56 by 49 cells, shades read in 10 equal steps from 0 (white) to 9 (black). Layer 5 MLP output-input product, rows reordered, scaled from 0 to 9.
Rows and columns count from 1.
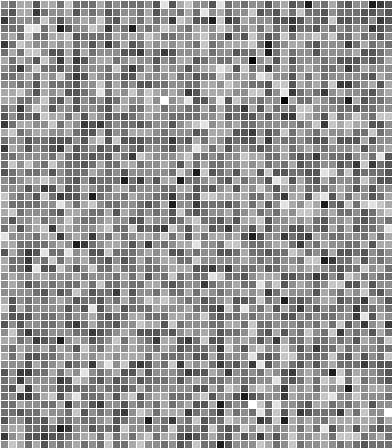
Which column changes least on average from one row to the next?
20
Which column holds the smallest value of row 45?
32
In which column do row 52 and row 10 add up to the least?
33
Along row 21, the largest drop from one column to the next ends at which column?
46
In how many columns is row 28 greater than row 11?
23
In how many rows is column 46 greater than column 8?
22
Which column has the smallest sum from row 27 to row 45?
1
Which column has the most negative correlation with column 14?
28
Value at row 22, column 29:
4
